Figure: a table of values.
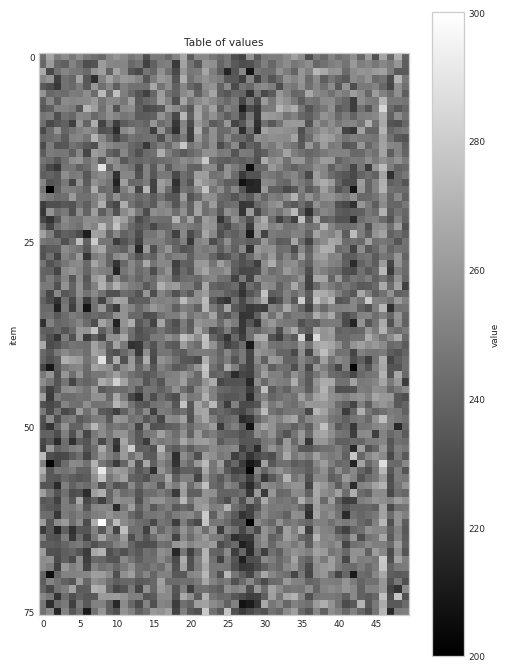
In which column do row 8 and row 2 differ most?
28
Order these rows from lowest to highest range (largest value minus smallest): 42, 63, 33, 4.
4, 33, 42, 63
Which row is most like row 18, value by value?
55
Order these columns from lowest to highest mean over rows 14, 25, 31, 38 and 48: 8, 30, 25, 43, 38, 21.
25, 8, 43, 21, 38, 30
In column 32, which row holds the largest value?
7
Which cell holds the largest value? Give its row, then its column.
63, 8
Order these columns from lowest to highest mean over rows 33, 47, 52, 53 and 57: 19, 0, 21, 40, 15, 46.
0, 40, 15, 21, 46, 19
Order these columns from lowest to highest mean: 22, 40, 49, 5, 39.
49, 40, 5, 39, 22
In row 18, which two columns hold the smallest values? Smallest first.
1, 42
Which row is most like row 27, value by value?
51
